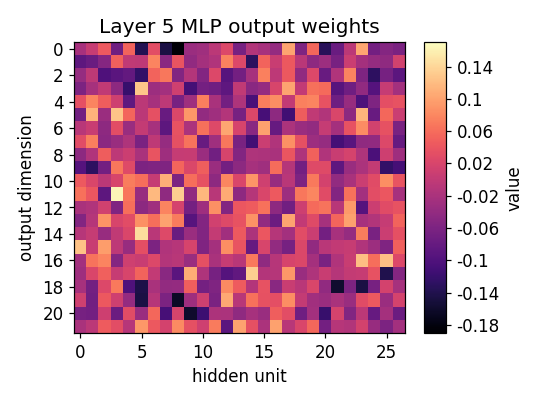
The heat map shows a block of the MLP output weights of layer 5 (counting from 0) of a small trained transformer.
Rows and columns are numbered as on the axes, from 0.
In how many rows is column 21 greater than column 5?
7
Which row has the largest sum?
11
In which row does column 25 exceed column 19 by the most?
16
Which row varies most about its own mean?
0
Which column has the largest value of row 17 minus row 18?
5
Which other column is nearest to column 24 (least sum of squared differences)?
10
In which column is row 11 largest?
3
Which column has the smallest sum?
21
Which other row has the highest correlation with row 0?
19
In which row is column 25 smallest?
17
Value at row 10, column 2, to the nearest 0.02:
0
